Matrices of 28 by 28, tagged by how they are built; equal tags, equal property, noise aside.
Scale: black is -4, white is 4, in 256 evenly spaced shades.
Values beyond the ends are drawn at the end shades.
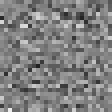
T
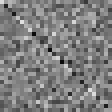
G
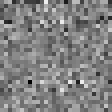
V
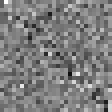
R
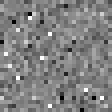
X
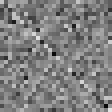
G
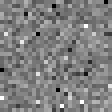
X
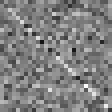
G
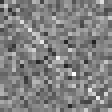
G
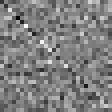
G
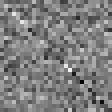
G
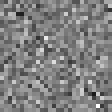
R
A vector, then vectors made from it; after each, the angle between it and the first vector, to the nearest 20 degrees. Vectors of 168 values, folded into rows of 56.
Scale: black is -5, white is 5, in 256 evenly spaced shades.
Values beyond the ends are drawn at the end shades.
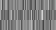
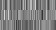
140 degrees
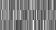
120 degrees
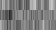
120 degrees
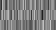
160 degrees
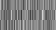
60 degrees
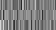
120 degrees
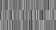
140 degrees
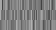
40 degrees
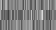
20 degrees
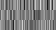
100 degrees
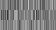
80 degrees
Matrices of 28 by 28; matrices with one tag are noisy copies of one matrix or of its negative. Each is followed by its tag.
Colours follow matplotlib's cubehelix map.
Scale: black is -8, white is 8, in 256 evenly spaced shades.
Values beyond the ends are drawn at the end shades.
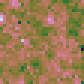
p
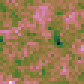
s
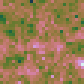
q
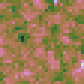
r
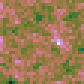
s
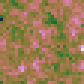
p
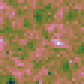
s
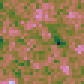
s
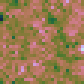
p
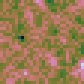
r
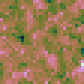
r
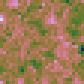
p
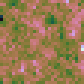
p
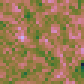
r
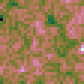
p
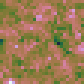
s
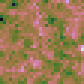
p
